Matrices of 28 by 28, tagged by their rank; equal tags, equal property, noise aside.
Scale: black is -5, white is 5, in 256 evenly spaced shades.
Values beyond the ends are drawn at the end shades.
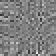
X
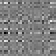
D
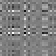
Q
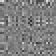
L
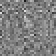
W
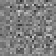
X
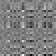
Q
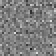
W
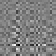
D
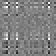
Q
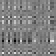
Q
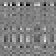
Q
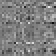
L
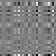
Q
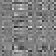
D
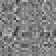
X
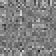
W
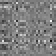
L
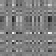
Q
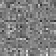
W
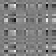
Q
